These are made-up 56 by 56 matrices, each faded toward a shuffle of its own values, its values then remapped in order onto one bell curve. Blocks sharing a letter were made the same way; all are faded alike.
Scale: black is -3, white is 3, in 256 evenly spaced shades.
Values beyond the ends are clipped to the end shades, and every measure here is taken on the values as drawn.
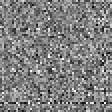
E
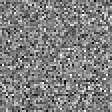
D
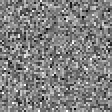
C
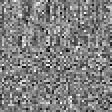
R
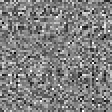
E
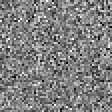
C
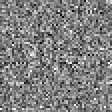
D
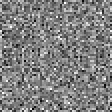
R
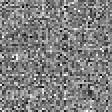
R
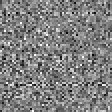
E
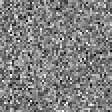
C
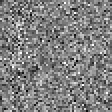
C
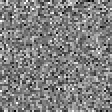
D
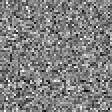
D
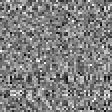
R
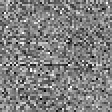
E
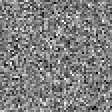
C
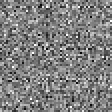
E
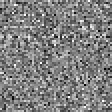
D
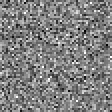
C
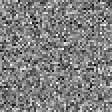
D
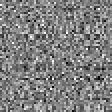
R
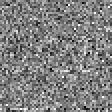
D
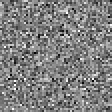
D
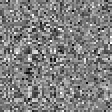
R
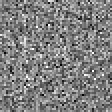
C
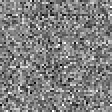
D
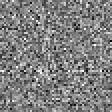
D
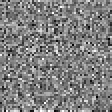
E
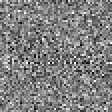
D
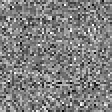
E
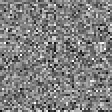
E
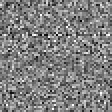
D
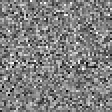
D
